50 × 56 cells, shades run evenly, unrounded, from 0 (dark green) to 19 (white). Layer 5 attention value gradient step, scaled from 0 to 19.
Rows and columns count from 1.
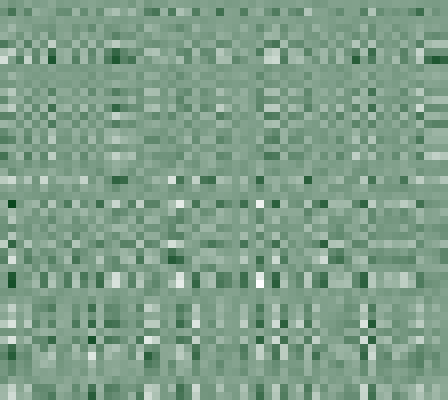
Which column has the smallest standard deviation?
32
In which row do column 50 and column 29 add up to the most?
8
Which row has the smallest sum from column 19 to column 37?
2
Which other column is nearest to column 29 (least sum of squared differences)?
9
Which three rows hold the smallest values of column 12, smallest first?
43, 50, 41
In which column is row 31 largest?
22
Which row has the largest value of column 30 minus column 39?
23
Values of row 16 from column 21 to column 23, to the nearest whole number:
9 9 10
